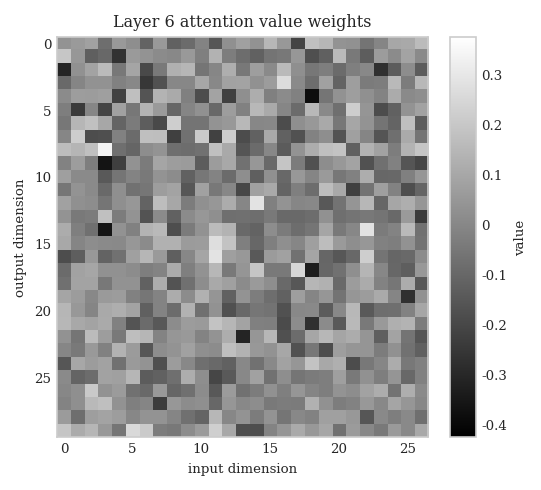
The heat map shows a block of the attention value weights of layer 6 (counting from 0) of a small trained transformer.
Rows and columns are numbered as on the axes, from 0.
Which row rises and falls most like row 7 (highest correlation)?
14
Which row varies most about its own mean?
7
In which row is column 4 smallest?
1
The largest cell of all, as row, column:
8, 3
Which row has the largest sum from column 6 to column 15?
15
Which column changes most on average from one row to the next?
18
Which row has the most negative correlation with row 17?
0
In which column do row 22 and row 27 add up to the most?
2
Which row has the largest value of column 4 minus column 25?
19
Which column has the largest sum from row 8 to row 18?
11
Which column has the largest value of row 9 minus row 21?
16
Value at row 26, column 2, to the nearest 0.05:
0.2
